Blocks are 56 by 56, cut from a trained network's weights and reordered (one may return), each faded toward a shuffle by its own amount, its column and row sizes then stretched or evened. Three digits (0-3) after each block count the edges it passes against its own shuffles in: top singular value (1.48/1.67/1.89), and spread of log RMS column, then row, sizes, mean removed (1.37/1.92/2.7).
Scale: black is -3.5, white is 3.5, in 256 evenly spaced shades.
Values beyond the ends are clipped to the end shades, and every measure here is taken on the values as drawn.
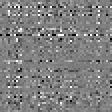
1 2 3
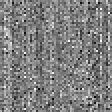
2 2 0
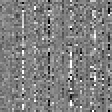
2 3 0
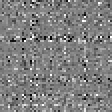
0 2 3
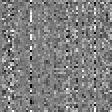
3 3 0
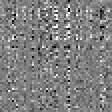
3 3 2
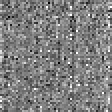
0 2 1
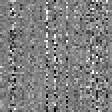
1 3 0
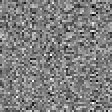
3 2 0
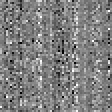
1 3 1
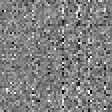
3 2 1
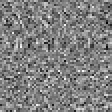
2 1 1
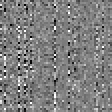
3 3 0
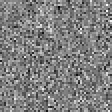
1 1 0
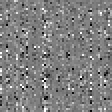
0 3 1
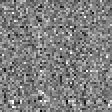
1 1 1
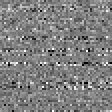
0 0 3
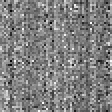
2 1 1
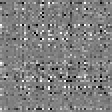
0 2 3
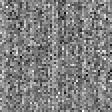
1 0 0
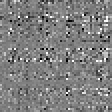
0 2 3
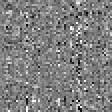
0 3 1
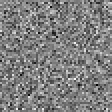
1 0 1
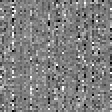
0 3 0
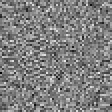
3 0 1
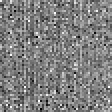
1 1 1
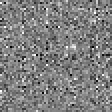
1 2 1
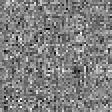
2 2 1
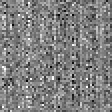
1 2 1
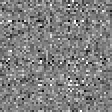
2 1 2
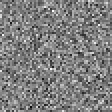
2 0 0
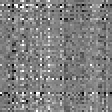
3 2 3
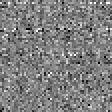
0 1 2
